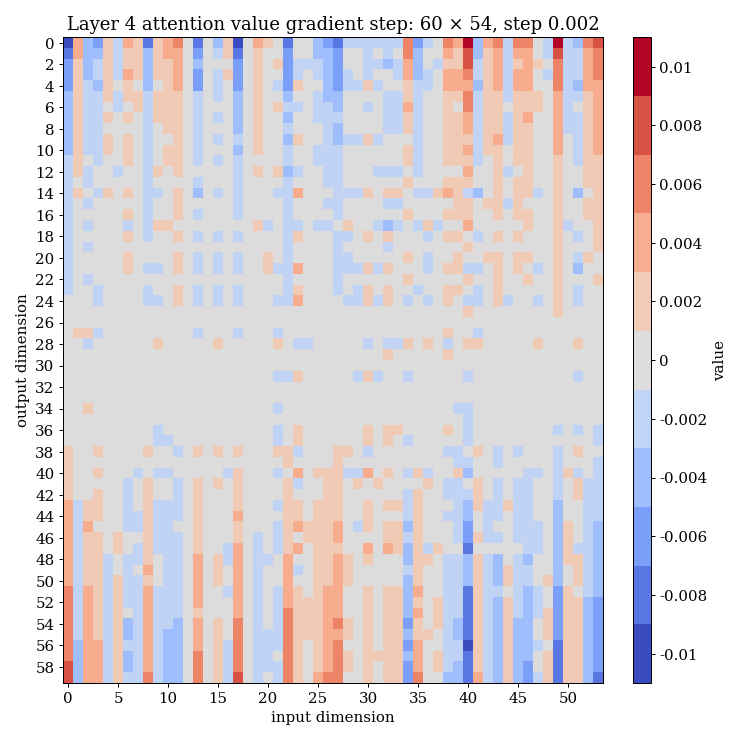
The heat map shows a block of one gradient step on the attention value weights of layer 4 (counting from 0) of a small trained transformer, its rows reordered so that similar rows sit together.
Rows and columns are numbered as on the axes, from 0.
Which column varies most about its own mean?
40
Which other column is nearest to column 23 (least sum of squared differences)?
30
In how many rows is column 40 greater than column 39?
17
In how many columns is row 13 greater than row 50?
18
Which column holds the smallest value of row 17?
32
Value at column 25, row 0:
-0.004
